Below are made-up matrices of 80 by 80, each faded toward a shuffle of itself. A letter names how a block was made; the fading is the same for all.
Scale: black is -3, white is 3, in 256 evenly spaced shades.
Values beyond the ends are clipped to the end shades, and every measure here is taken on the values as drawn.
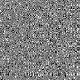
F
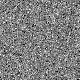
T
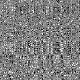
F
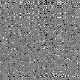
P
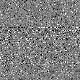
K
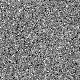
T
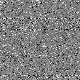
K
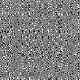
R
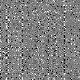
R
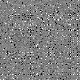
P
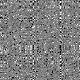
R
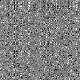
R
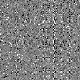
R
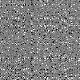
P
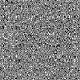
F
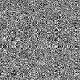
F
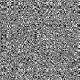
F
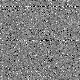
K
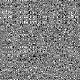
F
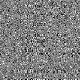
F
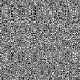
F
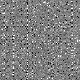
R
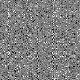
R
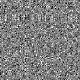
F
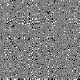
P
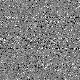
K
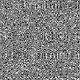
F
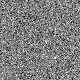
T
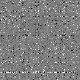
P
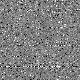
K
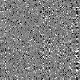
R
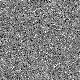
T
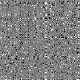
P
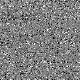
K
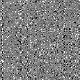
R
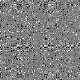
P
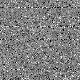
K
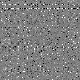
P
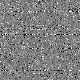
K
